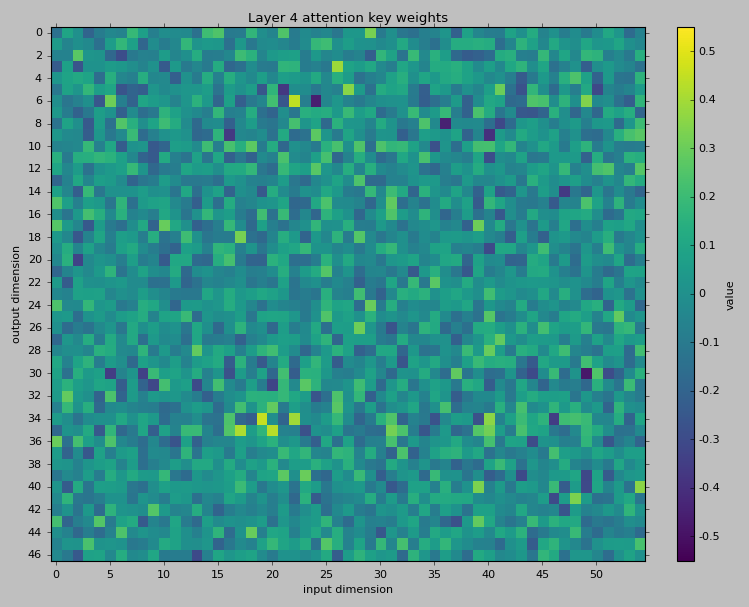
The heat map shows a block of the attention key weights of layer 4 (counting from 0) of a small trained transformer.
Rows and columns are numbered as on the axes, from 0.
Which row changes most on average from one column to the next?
30
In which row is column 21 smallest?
5
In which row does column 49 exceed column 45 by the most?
15
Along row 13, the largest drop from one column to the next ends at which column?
29
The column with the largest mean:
21
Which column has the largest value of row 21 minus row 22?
25
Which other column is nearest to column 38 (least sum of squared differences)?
14
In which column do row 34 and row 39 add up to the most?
19
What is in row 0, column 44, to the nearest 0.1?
0.1
